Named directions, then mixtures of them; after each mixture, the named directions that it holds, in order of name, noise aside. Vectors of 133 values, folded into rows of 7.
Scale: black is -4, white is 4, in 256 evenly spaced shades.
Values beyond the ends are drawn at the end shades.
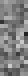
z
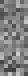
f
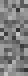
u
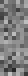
f.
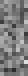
f, z.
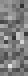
u, z.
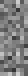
f, u.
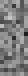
f, u, z.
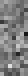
z.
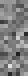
f, z.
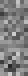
f.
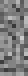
f, u, z.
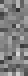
f, u.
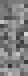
z.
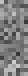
f, u.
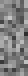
f, u, z.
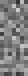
f, u.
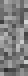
f, z.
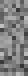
f, u, z.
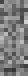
f, z.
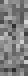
f, z.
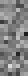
f, z.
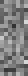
f, z.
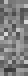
f, u, z.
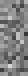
u, z.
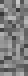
f, u, z.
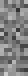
u.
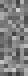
f, u.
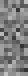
u.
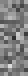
u, z.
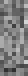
f, z.
